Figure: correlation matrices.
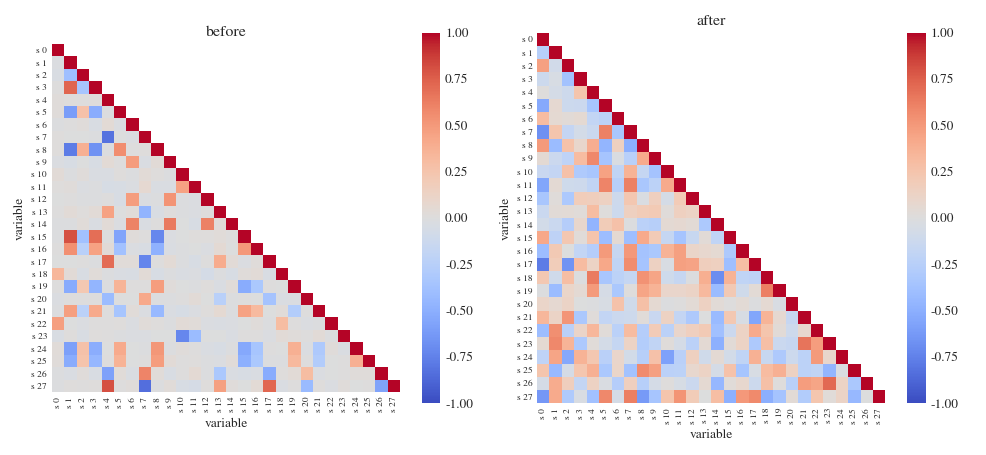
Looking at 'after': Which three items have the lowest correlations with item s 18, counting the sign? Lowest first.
s 14, s 27, s 5
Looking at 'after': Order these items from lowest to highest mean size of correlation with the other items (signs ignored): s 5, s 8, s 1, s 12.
s 12, s 1, s 5, s 8
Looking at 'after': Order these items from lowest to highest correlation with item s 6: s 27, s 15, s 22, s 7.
s 7, s 22, s 27, s 15
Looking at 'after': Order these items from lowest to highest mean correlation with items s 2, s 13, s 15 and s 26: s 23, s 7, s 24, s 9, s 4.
s 24, s 7, s 9, s 4, s 23
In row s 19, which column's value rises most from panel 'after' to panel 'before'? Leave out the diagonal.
s 24
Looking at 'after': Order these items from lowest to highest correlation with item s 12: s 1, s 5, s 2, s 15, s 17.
s 2, s 15, s 1, s 5, s 17
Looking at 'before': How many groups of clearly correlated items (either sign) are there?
5
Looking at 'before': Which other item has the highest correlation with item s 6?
s 14
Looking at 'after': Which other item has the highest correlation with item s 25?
s 8
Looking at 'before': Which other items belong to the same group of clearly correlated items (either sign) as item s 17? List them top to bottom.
s 4, s 7, s 13, s 20, s 26, s 27
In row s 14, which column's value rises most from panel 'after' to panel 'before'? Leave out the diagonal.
s 9
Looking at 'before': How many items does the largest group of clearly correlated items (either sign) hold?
11
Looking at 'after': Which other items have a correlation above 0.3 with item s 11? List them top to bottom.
s 5, s 7, s 10, s 16, s 17, s 27
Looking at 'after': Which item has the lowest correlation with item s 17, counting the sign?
s 0
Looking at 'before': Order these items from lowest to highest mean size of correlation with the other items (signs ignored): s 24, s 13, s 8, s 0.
s 0, s 13, s 24, s 8
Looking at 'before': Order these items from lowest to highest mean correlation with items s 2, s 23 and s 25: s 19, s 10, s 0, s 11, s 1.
s 1, s 10, s 11, s 0, s 19
